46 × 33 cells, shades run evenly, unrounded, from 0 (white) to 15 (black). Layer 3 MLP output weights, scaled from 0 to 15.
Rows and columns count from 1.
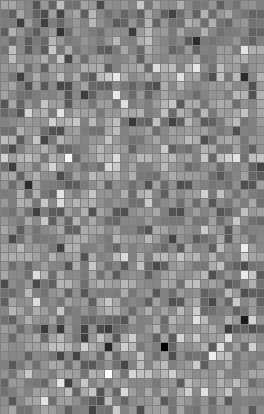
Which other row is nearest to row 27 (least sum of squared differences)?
5
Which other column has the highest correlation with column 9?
32
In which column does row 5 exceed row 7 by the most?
25
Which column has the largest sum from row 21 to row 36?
33
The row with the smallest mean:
18
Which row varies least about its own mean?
7
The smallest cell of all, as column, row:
14, 42
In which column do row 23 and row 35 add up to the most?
27
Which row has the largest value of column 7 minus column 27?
40
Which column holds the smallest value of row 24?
31
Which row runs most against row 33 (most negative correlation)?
24
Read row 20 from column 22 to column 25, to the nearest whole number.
5 6 6 6
